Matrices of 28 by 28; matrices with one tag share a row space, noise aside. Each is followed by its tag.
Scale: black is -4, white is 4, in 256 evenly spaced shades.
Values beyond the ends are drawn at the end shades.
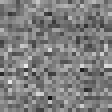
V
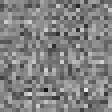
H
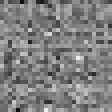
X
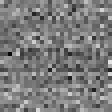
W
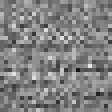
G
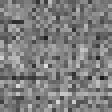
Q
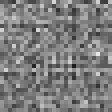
Q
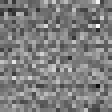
Q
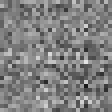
H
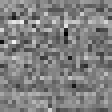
G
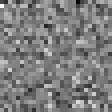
X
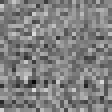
G
